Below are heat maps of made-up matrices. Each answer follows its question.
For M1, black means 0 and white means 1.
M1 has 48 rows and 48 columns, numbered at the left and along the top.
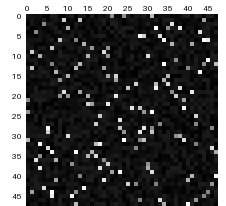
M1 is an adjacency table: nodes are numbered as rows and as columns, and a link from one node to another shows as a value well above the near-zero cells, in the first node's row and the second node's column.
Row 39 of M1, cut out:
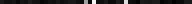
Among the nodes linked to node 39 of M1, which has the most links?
node 31
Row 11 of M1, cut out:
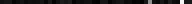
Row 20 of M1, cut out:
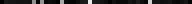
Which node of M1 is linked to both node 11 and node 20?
node 37
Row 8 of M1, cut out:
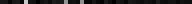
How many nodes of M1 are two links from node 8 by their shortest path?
8
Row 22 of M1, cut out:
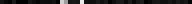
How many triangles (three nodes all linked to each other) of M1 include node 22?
1
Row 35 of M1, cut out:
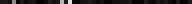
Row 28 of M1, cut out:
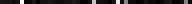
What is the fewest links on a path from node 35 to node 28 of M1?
5
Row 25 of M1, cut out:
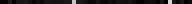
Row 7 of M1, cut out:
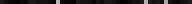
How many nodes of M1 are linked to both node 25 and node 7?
0
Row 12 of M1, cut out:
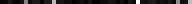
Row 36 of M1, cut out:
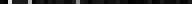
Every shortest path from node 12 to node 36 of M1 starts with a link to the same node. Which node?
node 13
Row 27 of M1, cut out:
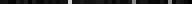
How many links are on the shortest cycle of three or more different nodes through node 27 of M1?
4
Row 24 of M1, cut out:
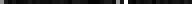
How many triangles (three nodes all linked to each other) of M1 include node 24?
2
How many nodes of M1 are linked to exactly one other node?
1
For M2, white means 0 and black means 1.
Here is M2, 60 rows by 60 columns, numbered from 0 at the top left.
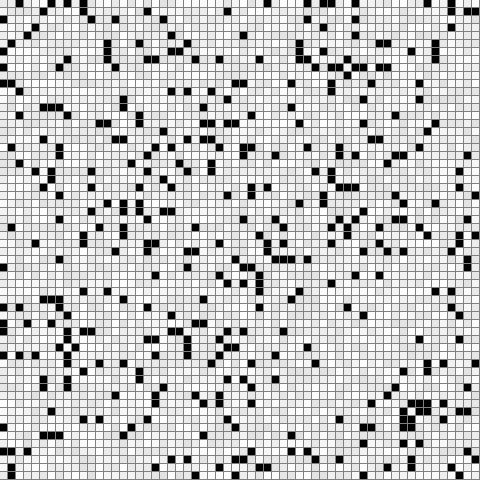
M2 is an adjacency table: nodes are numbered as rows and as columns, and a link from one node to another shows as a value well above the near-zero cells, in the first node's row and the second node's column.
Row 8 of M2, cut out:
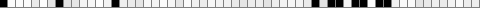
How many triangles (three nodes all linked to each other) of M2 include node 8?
3
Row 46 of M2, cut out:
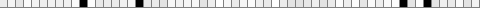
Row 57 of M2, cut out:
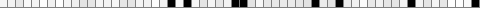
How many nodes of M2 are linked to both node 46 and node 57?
0
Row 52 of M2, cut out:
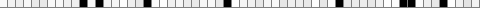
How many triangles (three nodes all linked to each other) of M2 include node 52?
4
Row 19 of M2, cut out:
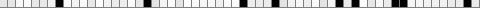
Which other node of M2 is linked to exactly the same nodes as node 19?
node 27
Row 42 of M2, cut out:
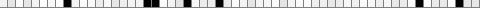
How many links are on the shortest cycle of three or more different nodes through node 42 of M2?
3
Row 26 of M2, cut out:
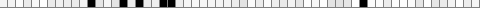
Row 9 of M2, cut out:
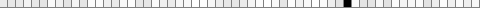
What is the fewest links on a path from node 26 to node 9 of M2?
4
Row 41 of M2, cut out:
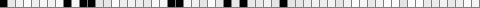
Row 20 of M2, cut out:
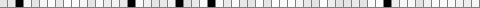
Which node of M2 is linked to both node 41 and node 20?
node 22
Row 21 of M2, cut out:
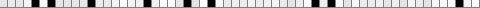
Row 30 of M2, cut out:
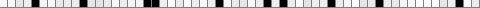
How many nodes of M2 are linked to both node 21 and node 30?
4
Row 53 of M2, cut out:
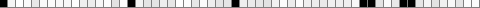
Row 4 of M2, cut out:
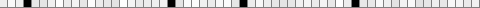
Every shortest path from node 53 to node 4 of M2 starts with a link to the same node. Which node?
node 0
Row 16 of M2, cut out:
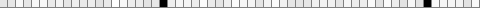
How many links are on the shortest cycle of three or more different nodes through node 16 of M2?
5
